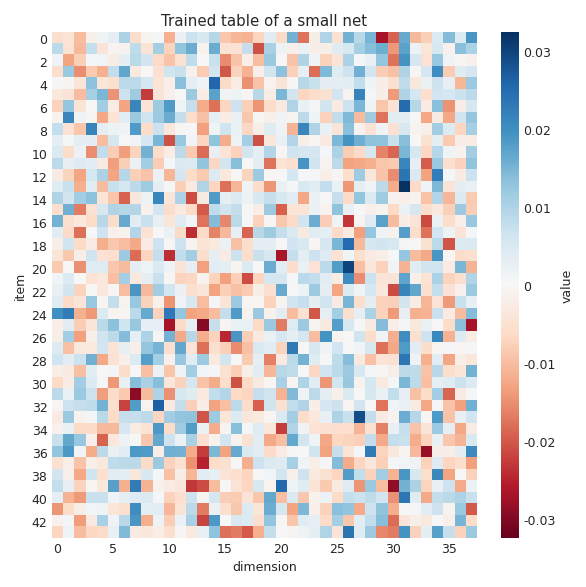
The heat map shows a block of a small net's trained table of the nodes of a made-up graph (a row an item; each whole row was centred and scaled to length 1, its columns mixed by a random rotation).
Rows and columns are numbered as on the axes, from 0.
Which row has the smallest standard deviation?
29
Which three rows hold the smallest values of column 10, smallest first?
25, 19, 9
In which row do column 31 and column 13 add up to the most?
13
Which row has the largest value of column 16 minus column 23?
24
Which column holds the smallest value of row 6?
14
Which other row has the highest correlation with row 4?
43
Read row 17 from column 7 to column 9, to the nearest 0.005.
0.01 -0.005 0
